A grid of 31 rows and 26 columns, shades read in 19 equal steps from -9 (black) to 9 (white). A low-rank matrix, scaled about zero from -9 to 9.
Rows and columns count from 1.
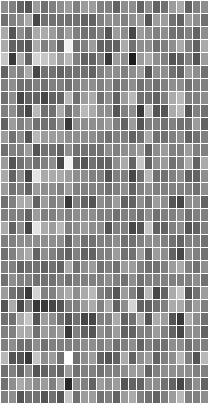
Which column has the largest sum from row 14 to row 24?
5
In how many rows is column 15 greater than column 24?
11
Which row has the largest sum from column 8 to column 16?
23
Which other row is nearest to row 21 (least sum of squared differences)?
31
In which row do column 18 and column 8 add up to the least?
24
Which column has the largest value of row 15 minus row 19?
9
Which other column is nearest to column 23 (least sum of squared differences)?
12
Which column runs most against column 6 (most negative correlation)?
17
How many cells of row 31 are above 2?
3
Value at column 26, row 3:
1
